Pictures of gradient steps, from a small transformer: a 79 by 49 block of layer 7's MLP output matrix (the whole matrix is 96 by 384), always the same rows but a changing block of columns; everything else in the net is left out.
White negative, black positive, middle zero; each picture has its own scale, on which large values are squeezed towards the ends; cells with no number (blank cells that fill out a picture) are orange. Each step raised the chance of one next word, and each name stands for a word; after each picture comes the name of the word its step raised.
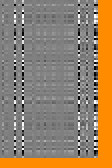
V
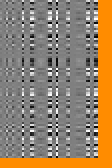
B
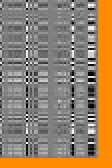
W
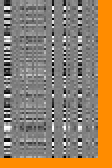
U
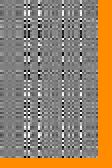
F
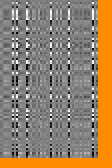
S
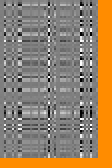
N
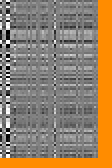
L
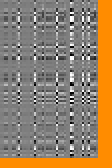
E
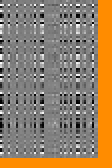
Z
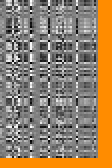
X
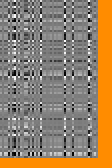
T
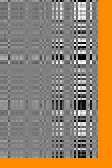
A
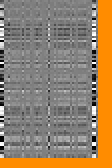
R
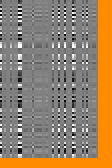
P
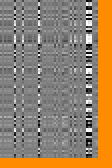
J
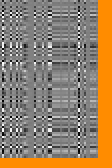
P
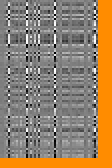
J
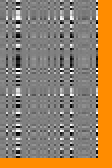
B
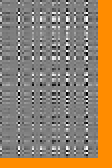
E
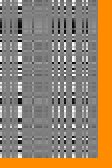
X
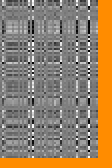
X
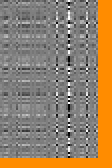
B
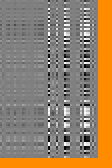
R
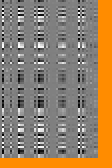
P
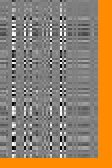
R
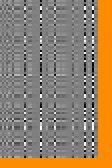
U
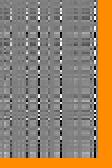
S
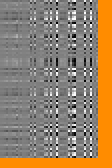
B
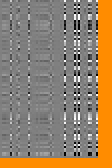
T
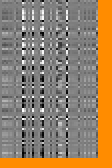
S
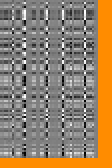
S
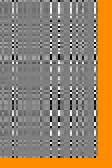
A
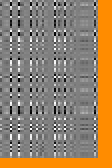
N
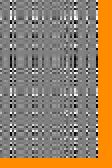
B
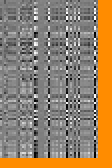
S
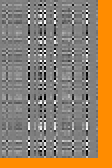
V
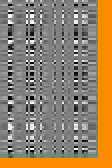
V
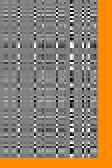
P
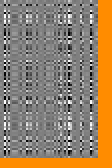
V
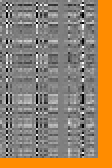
Z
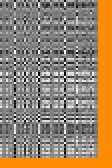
W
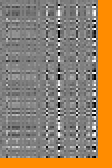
F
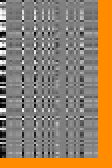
S
